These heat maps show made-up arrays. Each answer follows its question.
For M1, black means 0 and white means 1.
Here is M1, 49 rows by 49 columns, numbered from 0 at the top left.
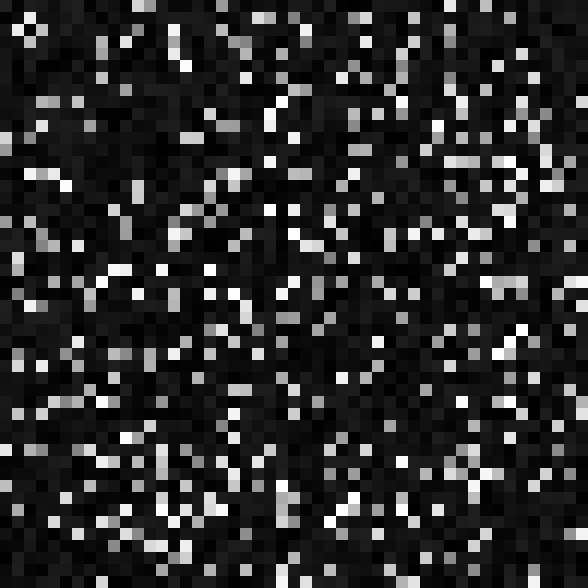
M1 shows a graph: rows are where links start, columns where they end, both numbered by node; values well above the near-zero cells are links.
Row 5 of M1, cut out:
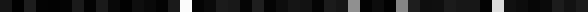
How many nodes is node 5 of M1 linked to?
4
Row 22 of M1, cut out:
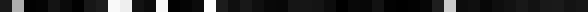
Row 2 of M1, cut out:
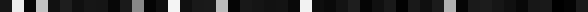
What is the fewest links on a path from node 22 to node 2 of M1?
2
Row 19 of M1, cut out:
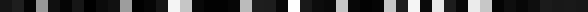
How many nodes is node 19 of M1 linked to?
12
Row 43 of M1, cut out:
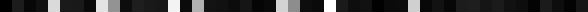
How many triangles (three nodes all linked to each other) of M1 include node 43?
7
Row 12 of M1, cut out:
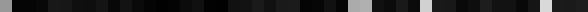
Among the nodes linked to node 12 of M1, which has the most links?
node 29
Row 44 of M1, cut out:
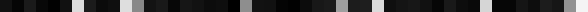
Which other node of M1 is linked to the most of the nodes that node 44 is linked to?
node 23
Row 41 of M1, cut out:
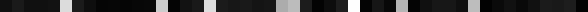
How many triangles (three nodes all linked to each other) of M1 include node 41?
8
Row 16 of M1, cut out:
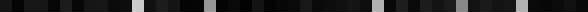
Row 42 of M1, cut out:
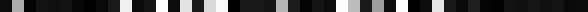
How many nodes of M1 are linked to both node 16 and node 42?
2
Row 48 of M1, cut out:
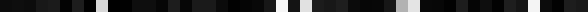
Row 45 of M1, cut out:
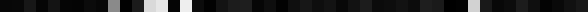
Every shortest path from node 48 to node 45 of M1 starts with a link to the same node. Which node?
node 33
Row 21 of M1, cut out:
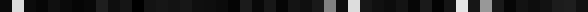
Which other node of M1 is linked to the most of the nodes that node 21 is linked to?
node 39
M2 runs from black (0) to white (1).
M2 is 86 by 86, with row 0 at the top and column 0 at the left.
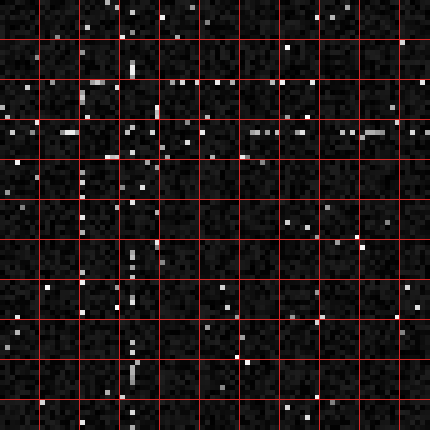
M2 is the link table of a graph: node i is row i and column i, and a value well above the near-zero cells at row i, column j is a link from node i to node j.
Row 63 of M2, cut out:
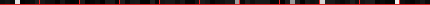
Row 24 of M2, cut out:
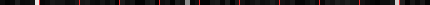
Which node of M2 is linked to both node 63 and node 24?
node 79
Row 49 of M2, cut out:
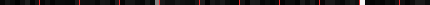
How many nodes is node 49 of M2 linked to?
2
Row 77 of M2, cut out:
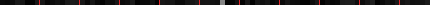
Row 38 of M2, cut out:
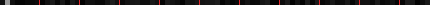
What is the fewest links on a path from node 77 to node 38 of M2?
5
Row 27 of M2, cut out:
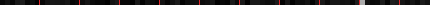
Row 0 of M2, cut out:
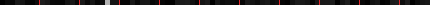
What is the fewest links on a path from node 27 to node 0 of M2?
5
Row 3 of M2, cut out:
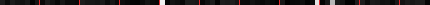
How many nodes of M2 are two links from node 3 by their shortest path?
7
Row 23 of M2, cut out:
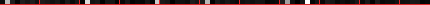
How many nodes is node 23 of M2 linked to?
6
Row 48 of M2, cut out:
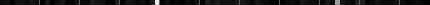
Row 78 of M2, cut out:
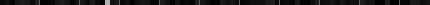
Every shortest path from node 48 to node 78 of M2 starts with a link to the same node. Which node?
node 31
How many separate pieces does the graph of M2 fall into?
4
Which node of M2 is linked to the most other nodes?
node 26
